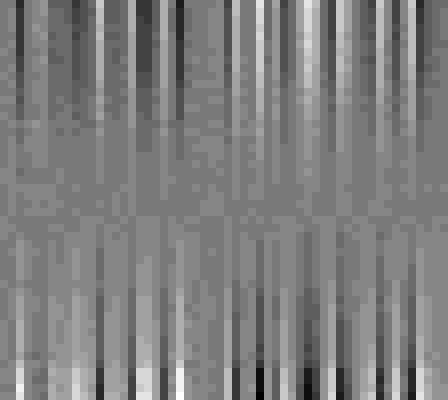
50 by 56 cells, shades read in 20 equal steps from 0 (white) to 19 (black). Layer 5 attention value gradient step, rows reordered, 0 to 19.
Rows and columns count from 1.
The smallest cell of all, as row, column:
50, 23
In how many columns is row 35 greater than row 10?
16
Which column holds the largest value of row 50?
33
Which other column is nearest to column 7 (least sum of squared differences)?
15
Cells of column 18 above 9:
27
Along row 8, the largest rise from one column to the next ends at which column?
53
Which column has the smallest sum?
39
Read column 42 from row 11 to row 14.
12 12 11 12
